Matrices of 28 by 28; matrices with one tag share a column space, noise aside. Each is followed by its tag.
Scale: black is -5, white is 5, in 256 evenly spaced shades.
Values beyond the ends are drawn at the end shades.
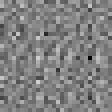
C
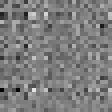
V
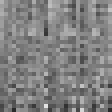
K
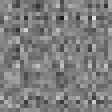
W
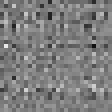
V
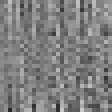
K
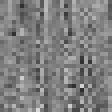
K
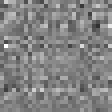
V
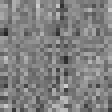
K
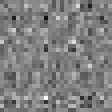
W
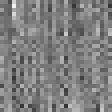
K
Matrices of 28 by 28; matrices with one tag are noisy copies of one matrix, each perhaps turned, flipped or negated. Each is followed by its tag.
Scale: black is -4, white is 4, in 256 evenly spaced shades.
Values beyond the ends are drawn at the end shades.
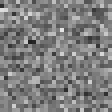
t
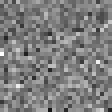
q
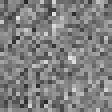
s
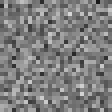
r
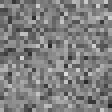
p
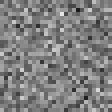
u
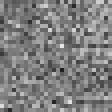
p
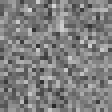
s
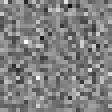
r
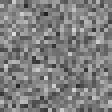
q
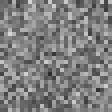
u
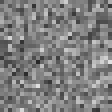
u
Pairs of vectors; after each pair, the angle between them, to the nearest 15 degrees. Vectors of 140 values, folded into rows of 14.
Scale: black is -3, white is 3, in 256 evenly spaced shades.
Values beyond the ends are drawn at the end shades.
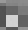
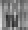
135 degrees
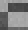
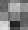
135 degrees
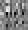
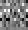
75 degrees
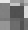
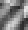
60 degrees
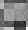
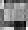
15 degrees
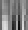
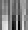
15 degrees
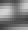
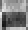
60 degrees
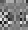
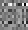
105 degrees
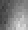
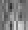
60 degrees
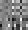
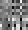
165 degrees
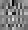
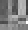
90 degrees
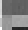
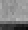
90 degrees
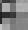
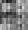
30 degrees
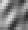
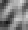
150 degrees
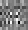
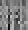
120 degrees
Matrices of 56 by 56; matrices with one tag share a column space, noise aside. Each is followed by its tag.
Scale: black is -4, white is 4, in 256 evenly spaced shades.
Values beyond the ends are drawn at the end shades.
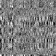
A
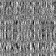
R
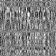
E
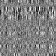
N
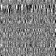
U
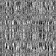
R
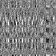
A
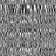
U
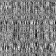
R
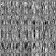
R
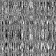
R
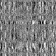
R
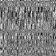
E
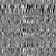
U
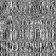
R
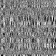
A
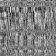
E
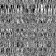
U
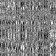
R
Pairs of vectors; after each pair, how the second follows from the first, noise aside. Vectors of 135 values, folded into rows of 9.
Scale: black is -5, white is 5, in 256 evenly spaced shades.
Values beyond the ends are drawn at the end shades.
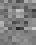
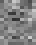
wrapped around.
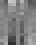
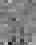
partly zeroed.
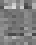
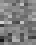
wrapped around, negated.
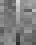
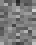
sign-scrambled.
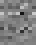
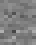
reversed, shrunk.
